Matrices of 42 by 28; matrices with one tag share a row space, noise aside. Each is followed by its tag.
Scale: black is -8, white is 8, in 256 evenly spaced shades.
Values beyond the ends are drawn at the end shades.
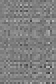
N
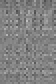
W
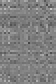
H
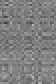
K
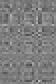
K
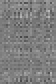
N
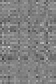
H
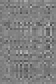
N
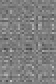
K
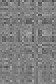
K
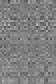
H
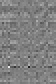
H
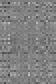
H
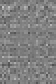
H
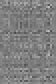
N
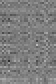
H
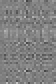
W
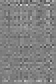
N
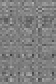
K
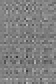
W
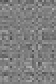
K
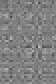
K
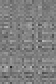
K
